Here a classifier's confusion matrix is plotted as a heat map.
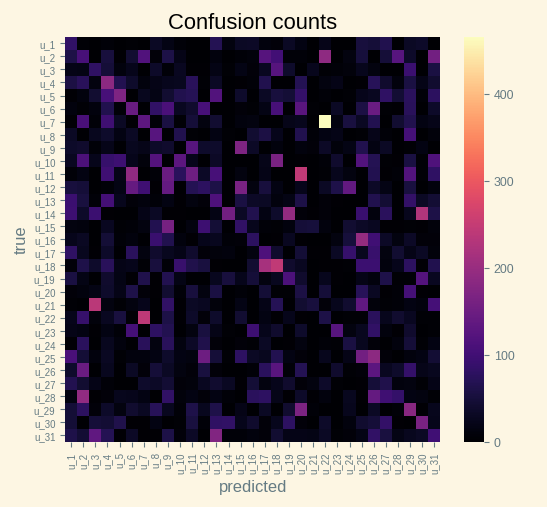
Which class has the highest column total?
u_26
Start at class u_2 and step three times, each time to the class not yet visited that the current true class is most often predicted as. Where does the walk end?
u_4
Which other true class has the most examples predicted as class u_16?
u_23
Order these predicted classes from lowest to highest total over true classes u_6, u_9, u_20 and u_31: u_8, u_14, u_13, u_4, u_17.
u_14, u_17, u_8, u_4, u_13
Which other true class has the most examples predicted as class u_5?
u_10
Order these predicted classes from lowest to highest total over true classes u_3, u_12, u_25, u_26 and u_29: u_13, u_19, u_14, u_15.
u_14, u_19, u_13, u_15
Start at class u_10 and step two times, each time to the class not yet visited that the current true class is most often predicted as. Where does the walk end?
u_17
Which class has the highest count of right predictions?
u_18
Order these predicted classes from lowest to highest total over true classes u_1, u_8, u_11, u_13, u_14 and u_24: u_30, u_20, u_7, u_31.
u_7, u_31, u_30, u_20
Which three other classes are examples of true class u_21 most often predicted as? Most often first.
u_3, u_25, u_31
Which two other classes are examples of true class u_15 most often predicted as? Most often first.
u_9, u_12
